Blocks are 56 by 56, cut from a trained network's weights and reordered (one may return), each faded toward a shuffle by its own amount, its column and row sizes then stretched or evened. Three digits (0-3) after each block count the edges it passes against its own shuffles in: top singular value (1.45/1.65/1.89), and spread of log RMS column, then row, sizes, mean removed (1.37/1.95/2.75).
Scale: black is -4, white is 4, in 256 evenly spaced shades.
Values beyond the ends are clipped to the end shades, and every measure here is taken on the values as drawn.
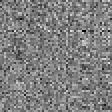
3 1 1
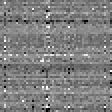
3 2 1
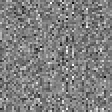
1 2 0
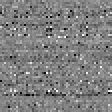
1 0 2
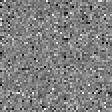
0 0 1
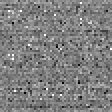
0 0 1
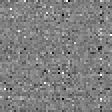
0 1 1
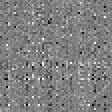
2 2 1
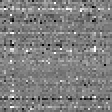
3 1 2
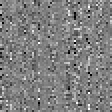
0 3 0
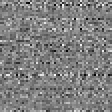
3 0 3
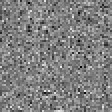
0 1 1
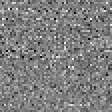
0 0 2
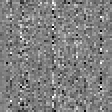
0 3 0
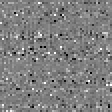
0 0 2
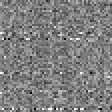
2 0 2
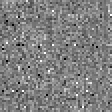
0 1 0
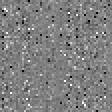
0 2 0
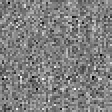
1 0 1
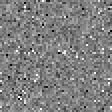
0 1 0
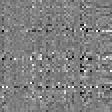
2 2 2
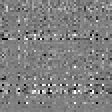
2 2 3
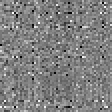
2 1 1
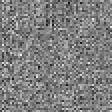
3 2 0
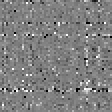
2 1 2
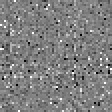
0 0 1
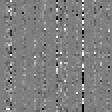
3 3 0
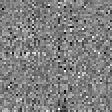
1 1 0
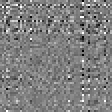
3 2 2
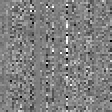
1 3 0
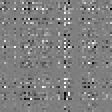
1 3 3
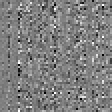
1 3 0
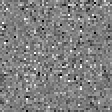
0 1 0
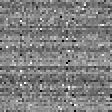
3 1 0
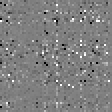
0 2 2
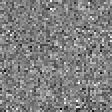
0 1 1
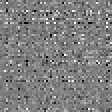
0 2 3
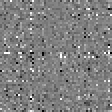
0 2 2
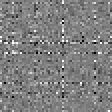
3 2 2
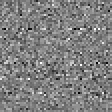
0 0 2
